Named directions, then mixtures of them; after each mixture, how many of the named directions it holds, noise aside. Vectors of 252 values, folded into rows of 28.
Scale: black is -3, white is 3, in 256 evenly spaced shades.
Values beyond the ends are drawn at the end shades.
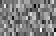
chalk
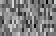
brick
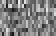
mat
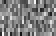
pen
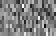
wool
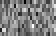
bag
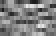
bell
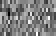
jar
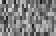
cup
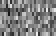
two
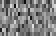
one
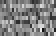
two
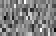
two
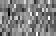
two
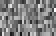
three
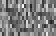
two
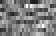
one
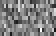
three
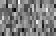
two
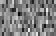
two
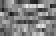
one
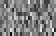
three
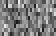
two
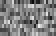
two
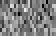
three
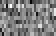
four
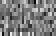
one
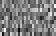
two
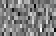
three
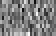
three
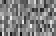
one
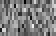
one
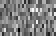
four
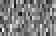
three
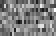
four
